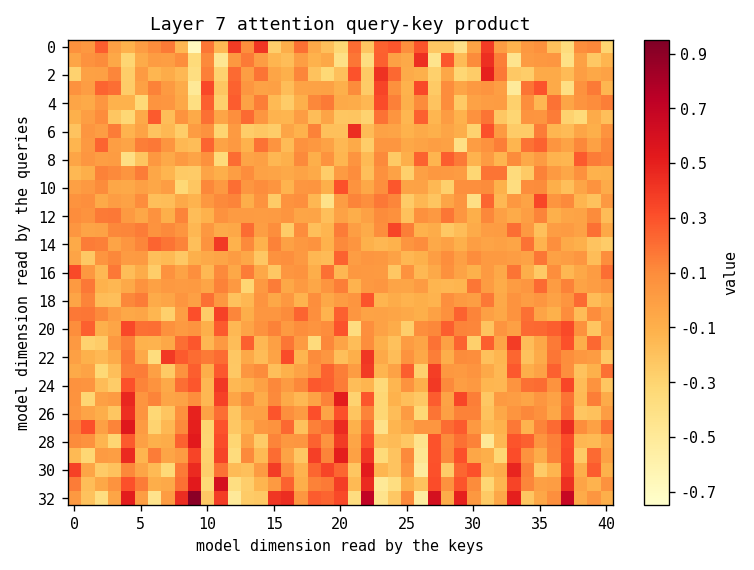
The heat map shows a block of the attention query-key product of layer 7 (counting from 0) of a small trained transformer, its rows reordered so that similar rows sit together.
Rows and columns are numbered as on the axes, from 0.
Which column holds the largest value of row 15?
20
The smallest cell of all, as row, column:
0, 9
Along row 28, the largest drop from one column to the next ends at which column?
10
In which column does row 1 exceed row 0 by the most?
28
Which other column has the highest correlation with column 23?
12
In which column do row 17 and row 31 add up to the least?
13
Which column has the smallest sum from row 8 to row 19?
19
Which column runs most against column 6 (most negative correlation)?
16
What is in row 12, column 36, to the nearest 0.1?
-0.1
